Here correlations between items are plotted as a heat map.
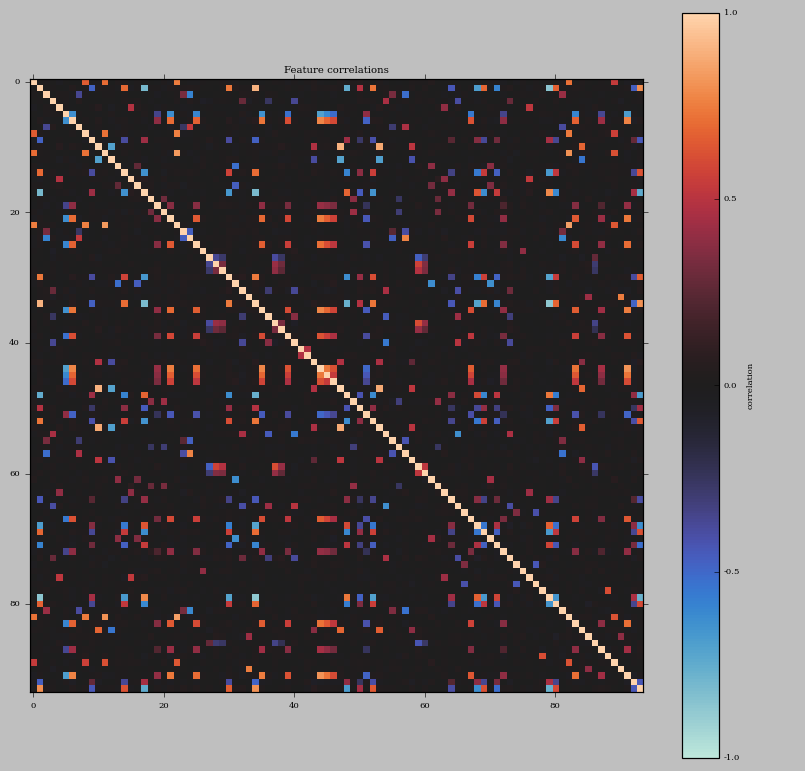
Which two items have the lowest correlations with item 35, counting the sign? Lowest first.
5, 51
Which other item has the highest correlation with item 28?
59
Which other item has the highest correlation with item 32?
54
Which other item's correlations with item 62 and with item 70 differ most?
31
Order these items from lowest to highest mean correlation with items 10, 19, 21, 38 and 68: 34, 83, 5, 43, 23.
5, 34, 23, 43, 83
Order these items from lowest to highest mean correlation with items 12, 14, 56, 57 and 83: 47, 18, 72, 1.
47, 18, 72, 1
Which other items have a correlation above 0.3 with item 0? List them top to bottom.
8, 11, 22, 82, 89
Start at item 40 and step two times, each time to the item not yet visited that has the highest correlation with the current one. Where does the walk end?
36
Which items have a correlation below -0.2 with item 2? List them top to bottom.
7, 24, 57
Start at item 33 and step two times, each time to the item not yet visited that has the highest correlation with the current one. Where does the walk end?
85
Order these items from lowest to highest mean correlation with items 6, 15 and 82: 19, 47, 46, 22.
47, 19, 46, 22
